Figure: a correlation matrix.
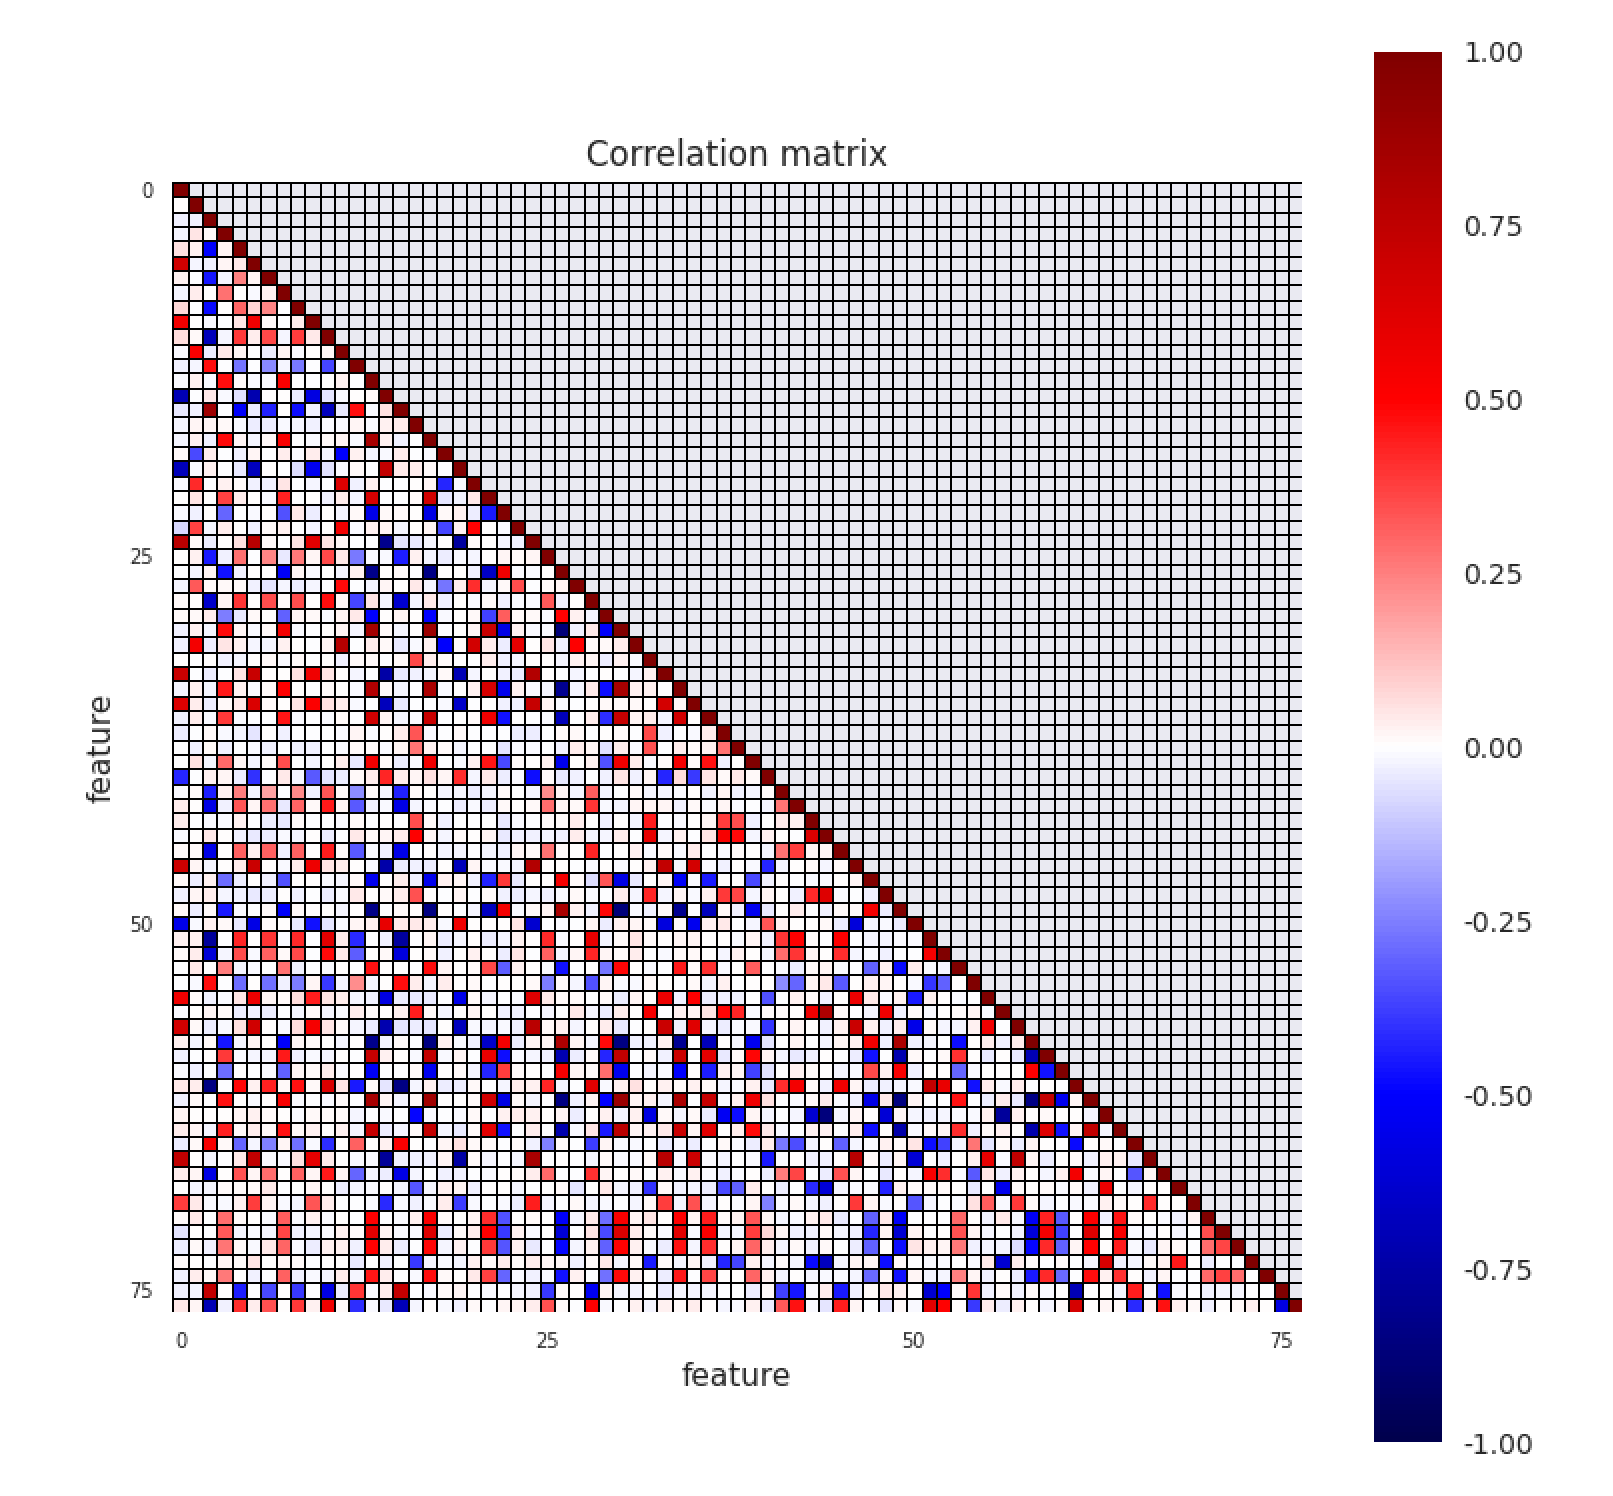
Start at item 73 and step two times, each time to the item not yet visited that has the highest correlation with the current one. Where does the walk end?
68
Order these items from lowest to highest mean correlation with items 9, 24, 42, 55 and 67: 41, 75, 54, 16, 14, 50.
14, 50, 75, 54, 16, 41
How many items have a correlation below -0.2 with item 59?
7
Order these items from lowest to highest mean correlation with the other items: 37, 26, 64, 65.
26, 65, 37, 64
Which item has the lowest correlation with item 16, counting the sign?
63
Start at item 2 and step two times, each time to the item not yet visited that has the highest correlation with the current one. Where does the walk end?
75
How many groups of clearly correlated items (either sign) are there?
5
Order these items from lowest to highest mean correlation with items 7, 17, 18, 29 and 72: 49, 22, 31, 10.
49, 22, 31, 10
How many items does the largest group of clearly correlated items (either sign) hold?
24
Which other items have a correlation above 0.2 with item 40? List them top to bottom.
14, 19, 50
